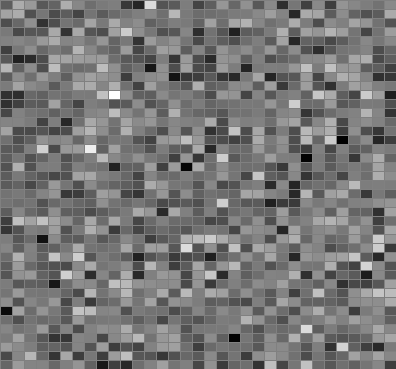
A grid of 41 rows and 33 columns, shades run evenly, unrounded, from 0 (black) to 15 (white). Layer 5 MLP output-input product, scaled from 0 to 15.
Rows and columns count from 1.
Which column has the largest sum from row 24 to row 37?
11
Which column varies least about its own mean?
3
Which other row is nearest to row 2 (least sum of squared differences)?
24
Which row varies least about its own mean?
36
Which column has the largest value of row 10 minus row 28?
17
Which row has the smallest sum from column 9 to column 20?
29
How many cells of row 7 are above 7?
15
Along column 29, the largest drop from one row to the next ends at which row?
40
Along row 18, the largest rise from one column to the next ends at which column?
27
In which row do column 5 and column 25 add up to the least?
2
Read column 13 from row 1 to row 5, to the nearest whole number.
13 8 6 7 9
